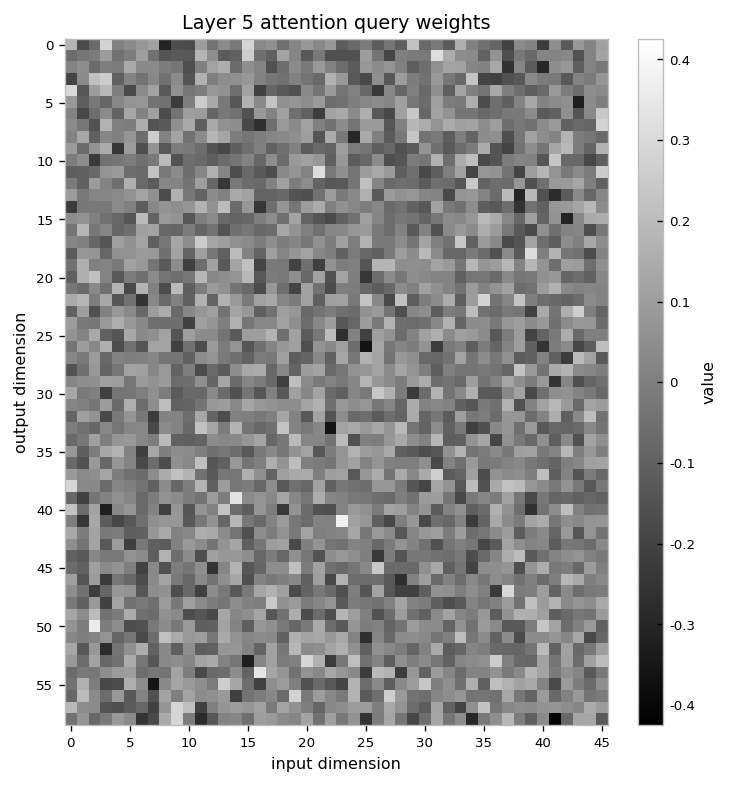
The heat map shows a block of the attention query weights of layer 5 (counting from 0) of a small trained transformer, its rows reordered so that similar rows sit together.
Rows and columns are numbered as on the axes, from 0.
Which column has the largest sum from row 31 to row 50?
37
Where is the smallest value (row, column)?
58, 41
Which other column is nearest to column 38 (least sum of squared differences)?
32
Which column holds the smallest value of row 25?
23
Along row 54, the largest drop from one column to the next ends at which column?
28
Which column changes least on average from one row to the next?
24
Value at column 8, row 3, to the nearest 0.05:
-0.05
